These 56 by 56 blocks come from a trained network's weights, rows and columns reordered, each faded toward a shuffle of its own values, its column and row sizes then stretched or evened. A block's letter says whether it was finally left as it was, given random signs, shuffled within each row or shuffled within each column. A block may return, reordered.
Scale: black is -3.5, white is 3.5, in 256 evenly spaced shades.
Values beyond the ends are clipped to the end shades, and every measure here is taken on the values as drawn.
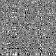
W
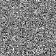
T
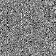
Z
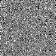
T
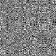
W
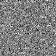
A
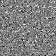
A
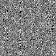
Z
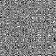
W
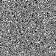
A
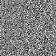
Z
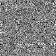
T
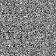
T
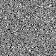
A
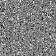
Z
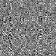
W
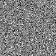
Z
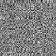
W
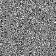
Z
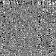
W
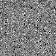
Z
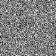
T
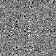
T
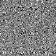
T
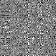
W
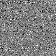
A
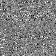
A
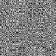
W
